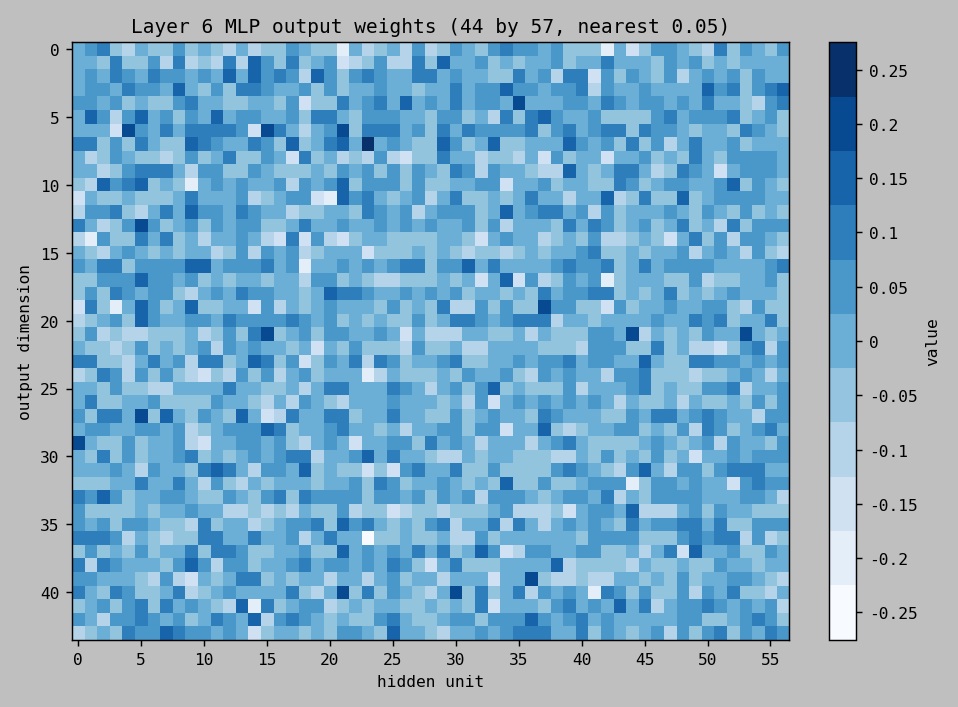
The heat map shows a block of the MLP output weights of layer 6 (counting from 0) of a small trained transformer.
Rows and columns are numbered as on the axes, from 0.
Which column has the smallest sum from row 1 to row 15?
18
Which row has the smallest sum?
34
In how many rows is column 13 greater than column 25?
20
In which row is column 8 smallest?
39
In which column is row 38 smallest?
28
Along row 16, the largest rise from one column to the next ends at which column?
19
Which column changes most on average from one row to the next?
14
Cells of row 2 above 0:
30
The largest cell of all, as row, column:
7, 23
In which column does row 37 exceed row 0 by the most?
21
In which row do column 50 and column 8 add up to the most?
3
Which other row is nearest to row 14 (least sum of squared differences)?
17
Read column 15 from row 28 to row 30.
0.15 0 0
